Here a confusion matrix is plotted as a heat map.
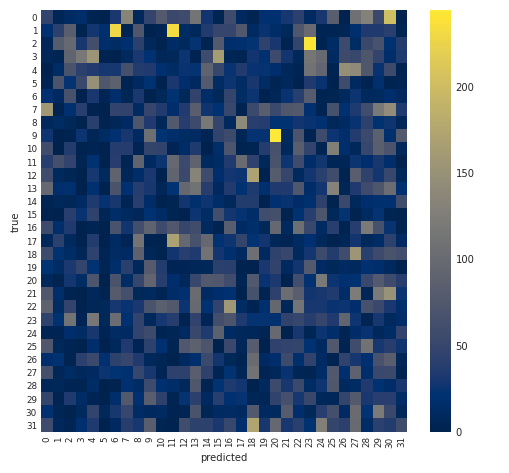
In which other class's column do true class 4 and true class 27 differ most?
26
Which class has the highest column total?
13
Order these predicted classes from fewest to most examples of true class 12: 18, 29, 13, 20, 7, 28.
7, 29, 28, 20, 13, 18
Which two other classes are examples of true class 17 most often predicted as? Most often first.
11, 8
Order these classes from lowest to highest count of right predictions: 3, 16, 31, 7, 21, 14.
14, 7, 31, 16, 21, 3
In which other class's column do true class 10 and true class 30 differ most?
27
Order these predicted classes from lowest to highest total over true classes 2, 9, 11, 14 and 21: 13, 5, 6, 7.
5, 7, 6, 13
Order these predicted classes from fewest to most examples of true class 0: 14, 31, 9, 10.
31, 14, 9, 10
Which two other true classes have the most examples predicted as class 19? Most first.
7, 15
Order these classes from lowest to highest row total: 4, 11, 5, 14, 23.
14, 5, 11, 23, 4
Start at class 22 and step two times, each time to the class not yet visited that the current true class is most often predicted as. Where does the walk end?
28
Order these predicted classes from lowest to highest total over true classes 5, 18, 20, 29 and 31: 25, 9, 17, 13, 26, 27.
17, 25, 13, 26, 9, 27
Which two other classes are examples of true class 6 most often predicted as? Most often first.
23, 2
